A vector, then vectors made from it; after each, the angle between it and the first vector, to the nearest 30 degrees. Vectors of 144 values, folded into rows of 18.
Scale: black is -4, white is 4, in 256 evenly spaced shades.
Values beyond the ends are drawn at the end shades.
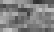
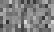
90 degrees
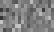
90 degrees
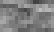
30 degrees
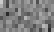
90 degrees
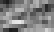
120 degrees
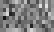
90 degrees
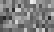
120 degrees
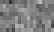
120 degrees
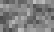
150 degrees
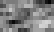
60 degrees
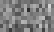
90 degrees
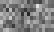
60 degrees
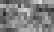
150 degrees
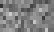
60 degrees
